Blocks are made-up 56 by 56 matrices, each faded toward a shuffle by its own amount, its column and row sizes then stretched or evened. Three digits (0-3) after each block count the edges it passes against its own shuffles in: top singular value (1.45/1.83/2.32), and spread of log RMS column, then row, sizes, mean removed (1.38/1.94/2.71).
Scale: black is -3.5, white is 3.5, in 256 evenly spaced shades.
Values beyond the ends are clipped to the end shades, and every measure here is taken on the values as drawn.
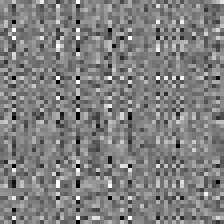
3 3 2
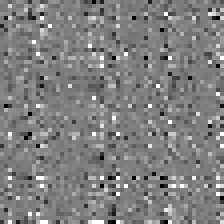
2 2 2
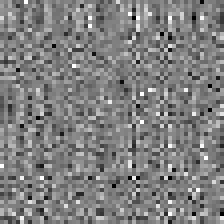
3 2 1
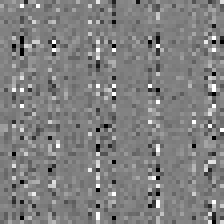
0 3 1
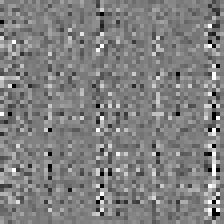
2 3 2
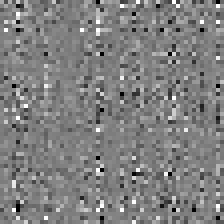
1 3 2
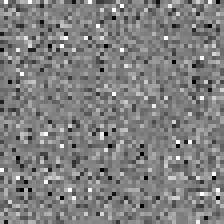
0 1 1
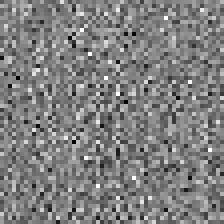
2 1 0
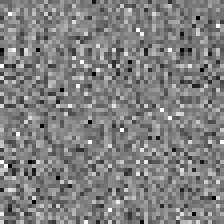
2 0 1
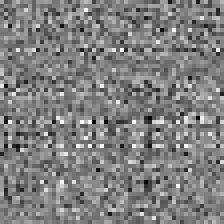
2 0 2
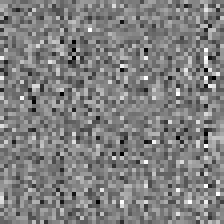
1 2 1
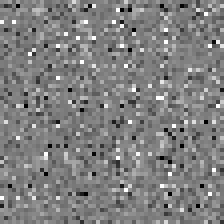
0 1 1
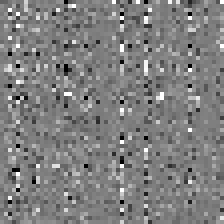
1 3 1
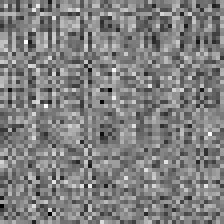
3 1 1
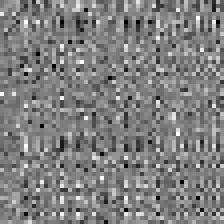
3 2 1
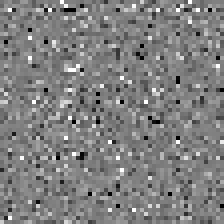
1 1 1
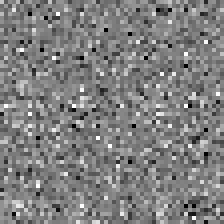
1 1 1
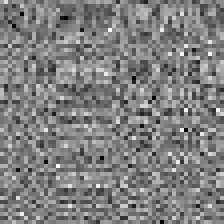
3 0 0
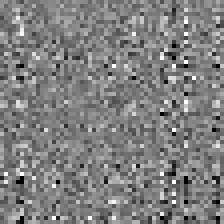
2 2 2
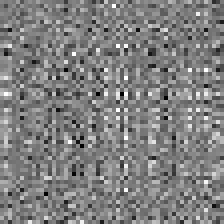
3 2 2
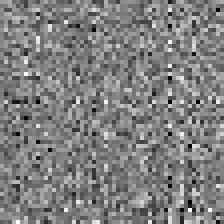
2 2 1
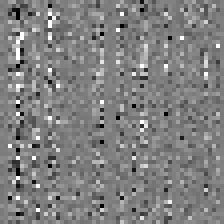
1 3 0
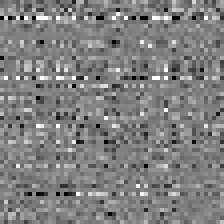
3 1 3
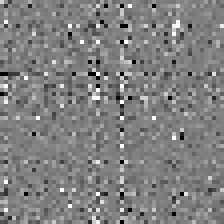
2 2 2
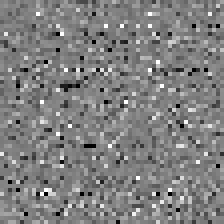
0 1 2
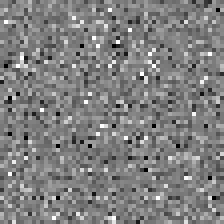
0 0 1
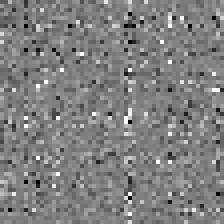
0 2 2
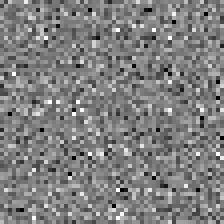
1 0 1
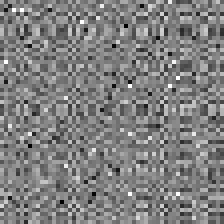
3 1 1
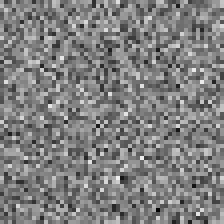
2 0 0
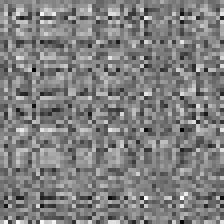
3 2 3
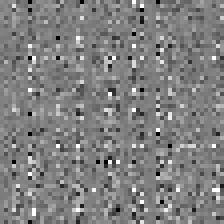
0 3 2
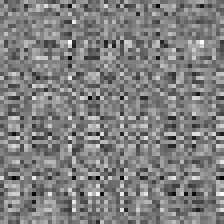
3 2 3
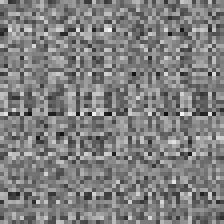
3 0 3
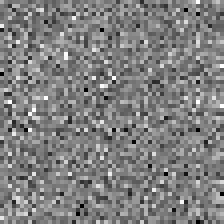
2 1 0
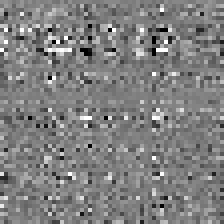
1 2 3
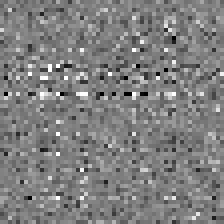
2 1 2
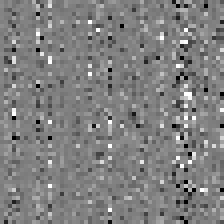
0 3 0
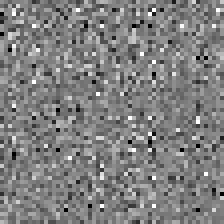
1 2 1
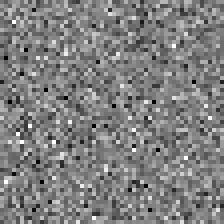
0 0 0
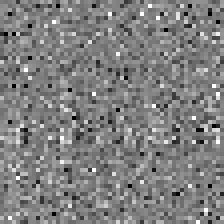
1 0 1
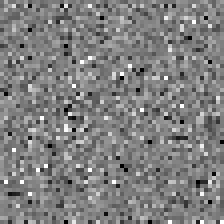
0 0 1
